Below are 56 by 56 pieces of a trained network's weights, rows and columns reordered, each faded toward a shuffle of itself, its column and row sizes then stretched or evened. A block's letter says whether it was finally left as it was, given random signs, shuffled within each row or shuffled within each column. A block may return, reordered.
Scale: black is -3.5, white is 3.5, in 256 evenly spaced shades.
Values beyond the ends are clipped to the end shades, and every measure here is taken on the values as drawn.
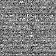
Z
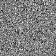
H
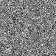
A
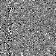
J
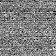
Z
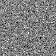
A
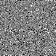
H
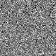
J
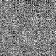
Z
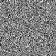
Z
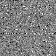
H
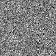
A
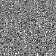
Z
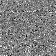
H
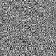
Z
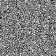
A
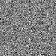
Z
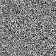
J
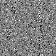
A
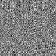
Z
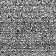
H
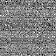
Z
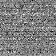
H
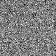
H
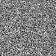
J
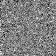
A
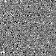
J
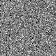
A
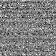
H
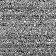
H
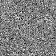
H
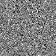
A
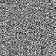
Z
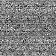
H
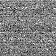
H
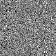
A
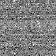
Z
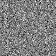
A
